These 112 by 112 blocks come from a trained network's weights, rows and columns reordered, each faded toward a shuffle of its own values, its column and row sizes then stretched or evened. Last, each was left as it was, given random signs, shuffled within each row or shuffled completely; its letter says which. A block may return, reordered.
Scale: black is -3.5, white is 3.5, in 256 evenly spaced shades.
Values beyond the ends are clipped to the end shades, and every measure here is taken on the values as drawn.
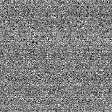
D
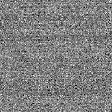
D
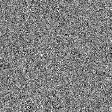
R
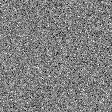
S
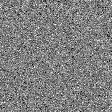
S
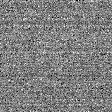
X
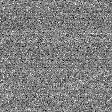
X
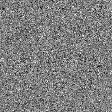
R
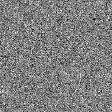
R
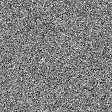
S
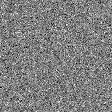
S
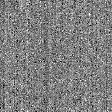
D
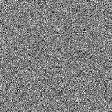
D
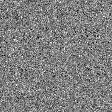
X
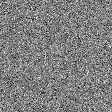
S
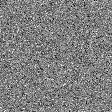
S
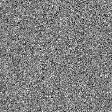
R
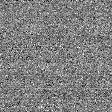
X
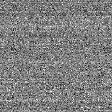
D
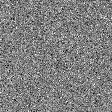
S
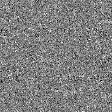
R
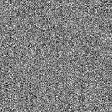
D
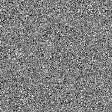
R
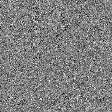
R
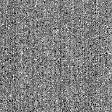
D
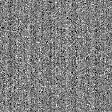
D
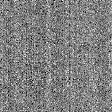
D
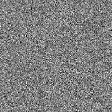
D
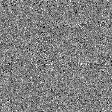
R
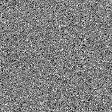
R
